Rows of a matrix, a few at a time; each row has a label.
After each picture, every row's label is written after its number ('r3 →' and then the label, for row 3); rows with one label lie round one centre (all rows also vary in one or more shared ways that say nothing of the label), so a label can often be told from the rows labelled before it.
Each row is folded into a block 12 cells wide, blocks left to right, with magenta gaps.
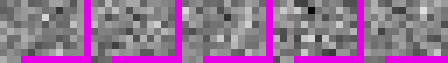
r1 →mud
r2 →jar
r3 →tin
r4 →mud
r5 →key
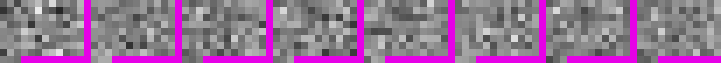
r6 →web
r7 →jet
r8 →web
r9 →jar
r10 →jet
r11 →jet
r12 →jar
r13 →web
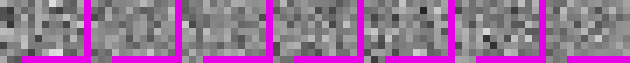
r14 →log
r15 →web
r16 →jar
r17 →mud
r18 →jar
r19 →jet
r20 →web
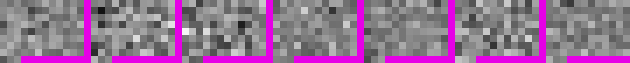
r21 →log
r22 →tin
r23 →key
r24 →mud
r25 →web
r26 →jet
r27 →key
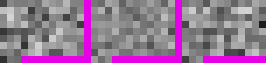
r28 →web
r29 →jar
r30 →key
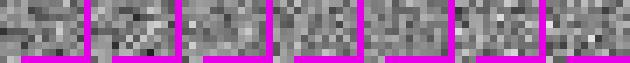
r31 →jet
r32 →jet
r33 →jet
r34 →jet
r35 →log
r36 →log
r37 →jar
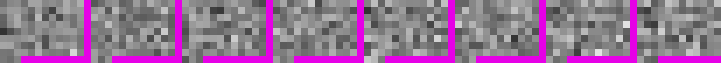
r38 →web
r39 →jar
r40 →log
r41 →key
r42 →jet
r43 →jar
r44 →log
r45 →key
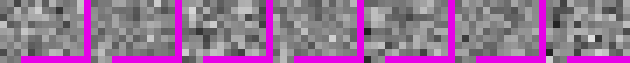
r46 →web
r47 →jet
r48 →key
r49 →jet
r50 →web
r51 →mud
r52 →tin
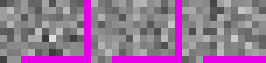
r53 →mud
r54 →log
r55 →log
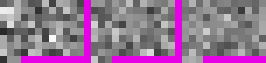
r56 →mud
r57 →jar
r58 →mud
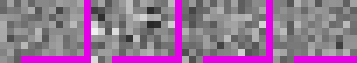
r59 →mud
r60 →key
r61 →tin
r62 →key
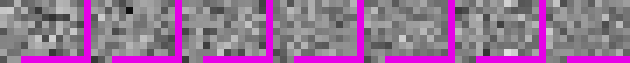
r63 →jar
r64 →log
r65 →log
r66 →web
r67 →jar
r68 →log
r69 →key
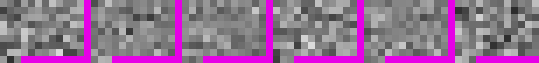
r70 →jar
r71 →jet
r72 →jar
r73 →web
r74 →web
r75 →jet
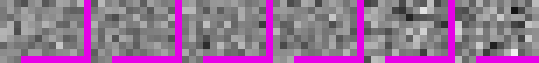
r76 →key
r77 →mud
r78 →key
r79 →key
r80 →jet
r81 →mud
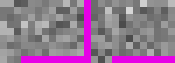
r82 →key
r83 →web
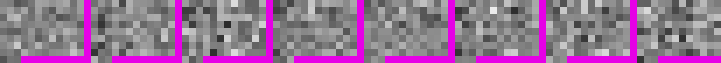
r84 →web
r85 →tin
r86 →log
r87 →web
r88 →web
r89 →web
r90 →web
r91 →mud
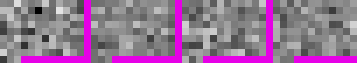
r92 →log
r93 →jar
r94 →jar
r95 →mud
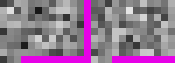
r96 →jar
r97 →web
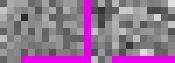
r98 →mud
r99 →tin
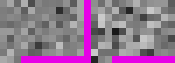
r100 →mud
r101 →log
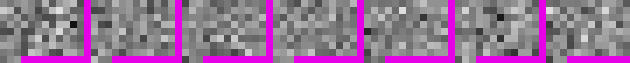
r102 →tin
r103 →jet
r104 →mud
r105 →key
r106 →web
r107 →jet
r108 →tin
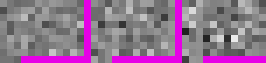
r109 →log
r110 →web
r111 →mud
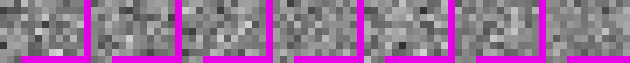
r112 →log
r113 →jar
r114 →tin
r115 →key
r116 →mud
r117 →tin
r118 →mud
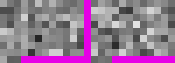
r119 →log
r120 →key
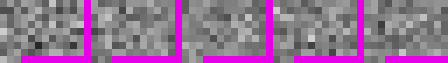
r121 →jet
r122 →web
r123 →jet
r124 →tin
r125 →key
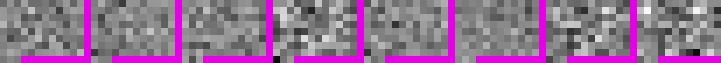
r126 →mud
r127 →tin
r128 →jar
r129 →log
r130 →tin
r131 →jet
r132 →log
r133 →key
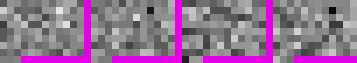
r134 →tin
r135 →mud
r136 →web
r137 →mud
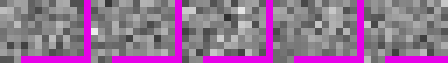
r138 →jar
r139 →key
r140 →tin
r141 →tin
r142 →jar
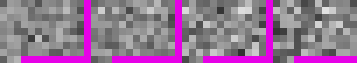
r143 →jet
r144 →jar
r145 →key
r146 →tin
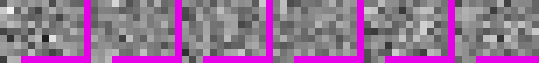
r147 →mud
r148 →jet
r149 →web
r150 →key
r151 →tin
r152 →mud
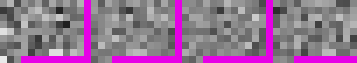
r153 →key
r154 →log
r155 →log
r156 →log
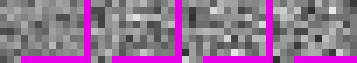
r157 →web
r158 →log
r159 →tin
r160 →log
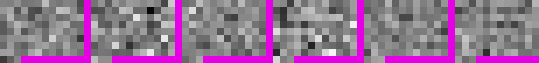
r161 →log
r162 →mud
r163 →jar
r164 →tin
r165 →jet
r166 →log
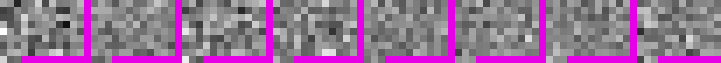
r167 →key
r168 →key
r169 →key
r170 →log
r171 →mud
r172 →tin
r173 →jet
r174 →mud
